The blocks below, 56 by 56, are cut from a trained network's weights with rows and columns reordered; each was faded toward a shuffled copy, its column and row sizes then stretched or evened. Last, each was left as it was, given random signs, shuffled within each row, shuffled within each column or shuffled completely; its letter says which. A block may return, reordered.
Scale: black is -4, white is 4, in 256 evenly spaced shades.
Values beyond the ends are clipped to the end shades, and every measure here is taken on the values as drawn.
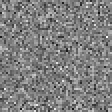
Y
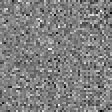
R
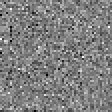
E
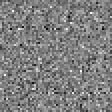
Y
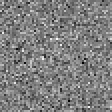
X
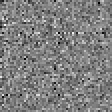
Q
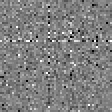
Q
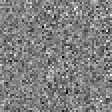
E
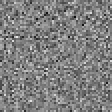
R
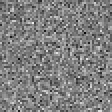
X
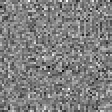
R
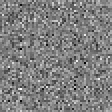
R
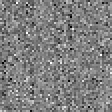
E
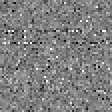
Y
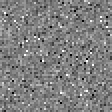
X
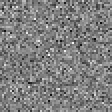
X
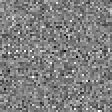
Y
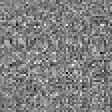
R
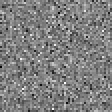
E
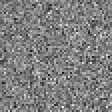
Y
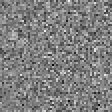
E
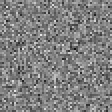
Q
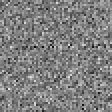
Y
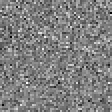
Y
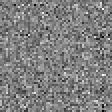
Q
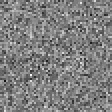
E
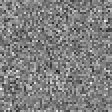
Q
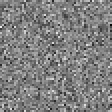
Q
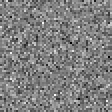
X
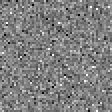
X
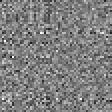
R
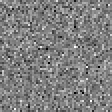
X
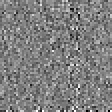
R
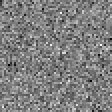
X
